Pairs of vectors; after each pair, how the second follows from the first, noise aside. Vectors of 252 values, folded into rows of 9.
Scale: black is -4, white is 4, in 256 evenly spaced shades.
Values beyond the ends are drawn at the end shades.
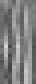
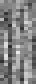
copied.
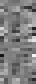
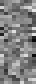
negated.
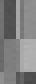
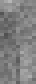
reversed, negated, shrunk.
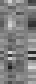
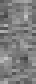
reversed, negated, shrunk.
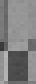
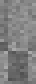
shrunk.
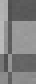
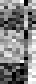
reversed, scaled up.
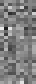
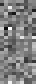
copied.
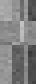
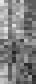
reversed, negated.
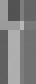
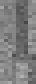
reversed, negated, shrunk.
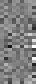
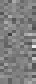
shrunk.
